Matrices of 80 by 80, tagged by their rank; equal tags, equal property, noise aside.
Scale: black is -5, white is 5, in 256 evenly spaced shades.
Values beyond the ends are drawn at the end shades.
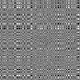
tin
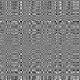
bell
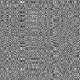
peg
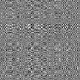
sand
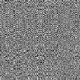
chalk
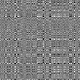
bell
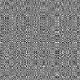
sand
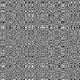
bell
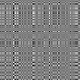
tin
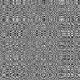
bell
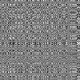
sand
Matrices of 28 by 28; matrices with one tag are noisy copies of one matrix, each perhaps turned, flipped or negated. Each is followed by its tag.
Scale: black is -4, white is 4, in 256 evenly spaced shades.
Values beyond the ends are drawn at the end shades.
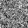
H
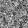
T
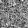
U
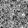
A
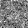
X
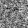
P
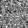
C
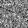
T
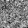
H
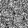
T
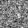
P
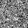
P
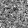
P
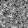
A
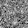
A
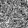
H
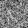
P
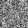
U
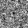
T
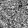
H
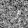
P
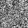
U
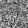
C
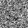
P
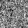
C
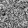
U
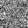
U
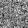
C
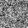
X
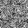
T
